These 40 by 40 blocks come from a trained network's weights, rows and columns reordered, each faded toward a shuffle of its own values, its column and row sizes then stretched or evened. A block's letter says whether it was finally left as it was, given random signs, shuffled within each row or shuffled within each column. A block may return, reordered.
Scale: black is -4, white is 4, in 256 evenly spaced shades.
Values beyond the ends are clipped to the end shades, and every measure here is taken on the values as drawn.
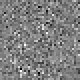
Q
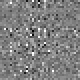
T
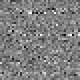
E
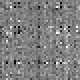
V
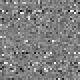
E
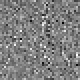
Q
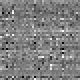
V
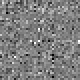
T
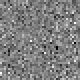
Q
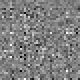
T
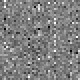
Q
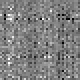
V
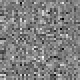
V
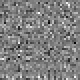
V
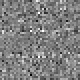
T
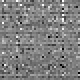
V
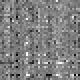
V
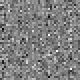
Q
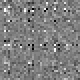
T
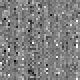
Q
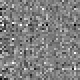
T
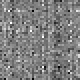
V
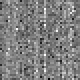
Q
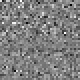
E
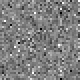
Q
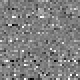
E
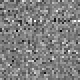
E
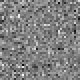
T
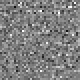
E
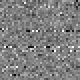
E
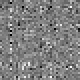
V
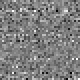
E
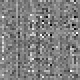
V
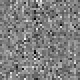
Q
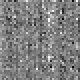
V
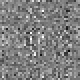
V
